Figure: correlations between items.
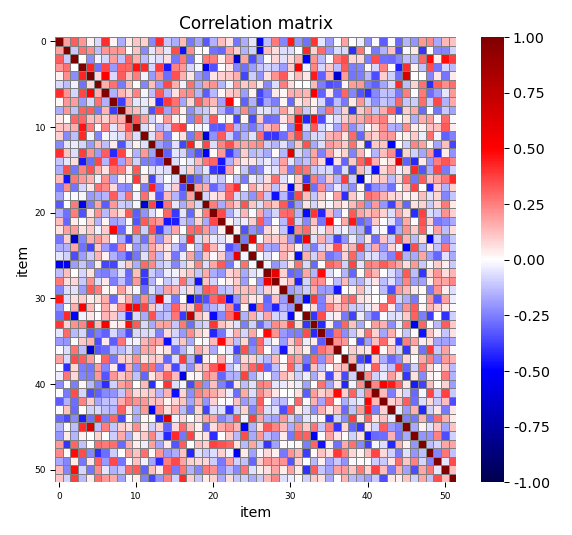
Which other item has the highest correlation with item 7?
22
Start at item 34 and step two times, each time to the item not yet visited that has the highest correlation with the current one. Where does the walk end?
28
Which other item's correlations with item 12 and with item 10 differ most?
16
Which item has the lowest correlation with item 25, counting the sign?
31
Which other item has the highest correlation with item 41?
36
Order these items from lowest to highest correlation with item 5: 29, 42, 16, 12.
42, 16, 12, 29
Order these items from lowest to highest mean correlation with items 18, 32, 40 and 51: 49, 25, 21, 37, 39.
37, 21, 25, 39, 49
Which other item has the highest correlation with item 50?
2
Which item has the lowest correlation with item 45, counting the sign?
24
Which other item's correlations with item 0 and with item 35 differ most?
26
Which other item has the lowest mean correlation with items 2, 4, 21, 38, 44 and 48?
32
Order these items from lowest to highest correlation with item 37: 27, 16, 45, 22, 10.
27, 22, 45, 10, 16
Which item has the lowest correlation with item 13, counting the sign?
19
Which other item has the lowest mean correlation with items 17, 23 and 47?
48
